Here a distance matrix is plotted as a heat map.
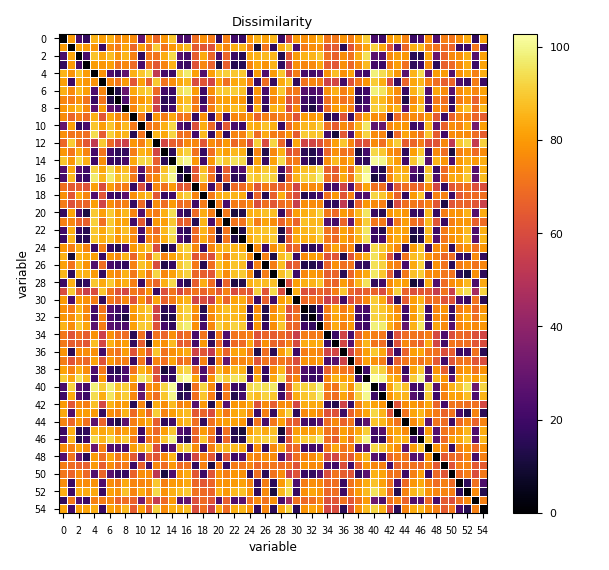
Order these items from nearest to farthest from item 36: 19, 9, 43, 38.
43, 19, 9, 38
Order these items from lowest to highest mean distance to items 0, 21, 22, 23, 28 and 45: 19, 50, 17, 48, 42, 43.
48, 17, 19, 42, 50, 43
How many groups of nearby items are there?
5
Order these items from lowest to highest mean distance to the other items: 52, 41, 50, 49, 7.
50, 7, 49, 41, 52
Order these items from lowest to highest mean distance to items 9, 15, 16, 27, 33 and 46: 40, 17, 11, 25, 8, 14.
40, 17, 11, 25, 8, 14
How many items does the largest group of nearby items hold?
17
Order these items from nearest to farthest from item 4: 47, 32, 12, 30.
32, 47, 12, 30
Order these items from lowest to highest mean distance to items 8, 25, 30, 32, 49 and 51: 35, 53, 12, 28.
35, 53, 12, 28
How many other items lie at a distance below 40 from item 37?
9
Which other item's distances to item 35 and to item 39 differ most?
11
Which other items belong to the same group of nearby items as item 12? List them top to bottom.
29
